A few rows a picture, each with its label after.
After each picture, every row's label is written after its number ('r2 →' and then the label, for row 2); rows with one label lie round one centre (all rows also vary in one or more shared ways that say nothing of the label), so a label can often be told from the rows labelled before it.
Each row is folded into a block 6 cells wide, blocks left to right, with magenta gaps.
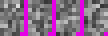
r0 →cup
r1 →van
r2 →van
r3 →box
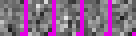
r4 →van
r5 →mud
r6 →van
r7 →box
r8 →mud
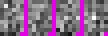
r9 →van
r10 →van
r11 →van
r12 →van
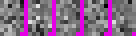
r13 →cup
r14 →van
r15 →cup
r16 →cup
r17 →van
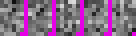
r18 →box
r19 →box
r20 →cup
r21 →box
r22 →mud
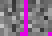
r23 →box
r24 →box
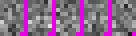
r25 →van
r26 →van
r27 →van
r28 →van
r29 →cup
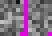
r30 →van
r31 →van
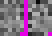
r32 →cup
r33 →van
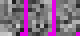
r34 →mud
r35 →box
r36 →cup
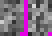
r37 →van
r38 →van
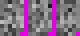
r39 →van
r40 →cup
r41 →box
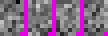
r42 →van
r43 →mud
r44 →box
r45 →box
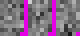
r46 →cup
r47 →mud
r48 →van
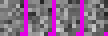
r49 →cup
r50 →mud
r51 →van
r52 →cup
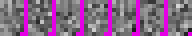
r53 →mud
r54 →box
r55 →mud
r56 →cup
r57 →mud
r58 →box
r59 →mud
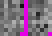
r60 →cup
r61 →box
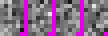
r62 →mud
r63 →box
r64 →box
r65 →mud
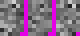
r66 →cup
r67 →cup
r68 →cup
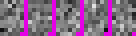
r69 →cup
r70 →van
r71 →box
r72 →mud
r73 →cup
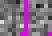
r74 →van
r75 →cup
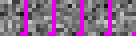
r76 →mud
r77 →van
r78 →cup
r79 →cup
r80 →van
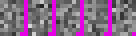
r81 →van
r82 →cup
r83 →box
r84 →van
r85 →box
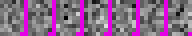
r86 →box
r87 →mud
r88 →box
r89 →box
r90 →cup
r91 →box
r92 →box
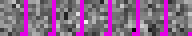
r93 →cup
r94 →mud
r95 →box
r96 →van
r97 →mud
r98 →van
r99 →box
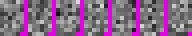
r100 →mud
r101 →box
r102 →mud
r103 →cup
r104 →cup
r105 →box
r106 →cup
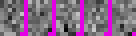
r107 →box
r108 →mud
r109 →van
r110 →box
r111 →mud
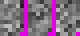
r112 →cup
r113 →mud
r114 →van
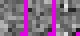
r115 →van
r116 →mud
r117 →mud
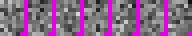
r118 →mud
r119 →box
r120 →box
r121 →box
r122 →cup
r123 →box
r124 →cup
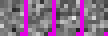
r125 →box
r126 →mud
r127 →mud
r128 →cup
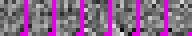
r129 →mud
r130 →mud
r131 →mud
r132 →van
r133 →mud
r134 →cup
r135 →cup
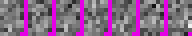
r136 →cup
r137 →mud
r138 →cup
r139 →mud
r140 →box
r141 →cup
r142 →cup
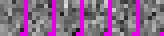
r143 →mud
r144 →cup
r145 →mud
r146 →mud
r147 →van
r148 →mud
